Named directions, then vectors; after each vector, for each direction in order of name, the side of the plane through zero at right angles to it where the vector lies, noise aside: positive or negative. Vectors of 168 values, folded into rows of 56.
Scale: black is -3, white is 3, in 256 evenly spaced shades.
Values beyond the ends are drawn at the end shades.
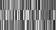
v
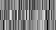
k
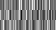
negative, positive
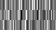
negative, positive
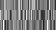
negative, positive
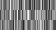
positive, positive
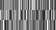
negative, positive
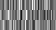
negative, positive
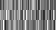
negative, positive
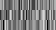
positive, negative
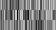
negative, negative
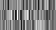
positive, positive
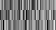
positive, negative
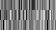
positive, negative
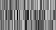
negative, negative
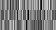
negative, negative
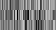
negative, negative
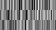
positive, negative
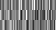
negative, positive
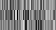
negative, negative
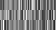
negative, positive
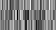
negative, negative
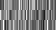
negative, positive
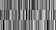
positive, negative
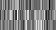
positive, positive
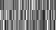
negative, positive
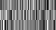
negative, positive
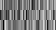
positive, negative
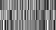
negative, positive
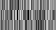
negative, negative
